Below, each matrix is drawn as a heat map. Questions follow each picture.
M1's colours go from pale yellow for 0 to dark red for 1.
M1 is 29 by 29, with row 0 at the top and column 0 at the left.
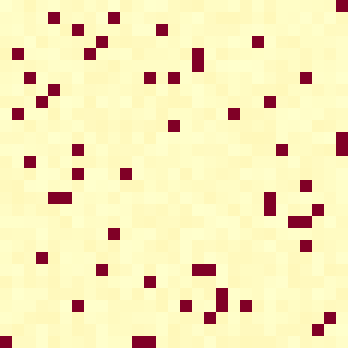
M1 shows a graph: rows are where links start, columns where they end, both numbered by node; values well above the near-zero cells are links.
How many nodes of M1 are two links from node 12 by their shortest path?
5
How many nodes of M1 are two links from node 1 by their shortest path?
3
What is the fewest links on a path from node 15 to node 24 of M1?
3
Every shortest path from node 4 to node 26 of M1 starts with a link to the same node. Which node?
node 16
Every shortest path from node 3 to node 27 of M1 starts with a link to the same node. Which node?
node 8
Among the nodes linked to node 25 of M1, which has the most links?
node 6
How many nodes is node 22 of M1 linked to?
3
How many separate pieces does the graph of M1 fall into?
2
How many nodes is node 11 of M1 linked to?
1
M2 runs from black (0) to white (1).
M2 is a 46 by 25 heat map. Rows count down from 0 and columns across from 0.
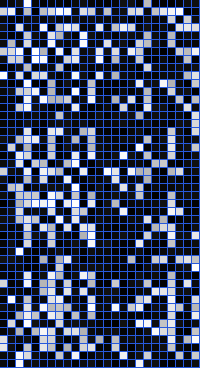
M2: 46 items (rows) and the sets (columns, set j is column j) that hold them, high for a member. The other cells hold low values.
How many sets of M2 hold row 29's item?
7
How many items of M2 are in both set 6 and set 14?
7
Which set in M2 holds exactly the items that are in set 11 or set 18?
3
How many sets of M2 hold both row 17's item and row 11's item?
8
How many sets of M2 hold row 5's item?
8
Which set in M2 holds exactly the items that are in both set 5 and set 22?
16
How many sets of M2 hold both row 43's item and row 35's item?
8
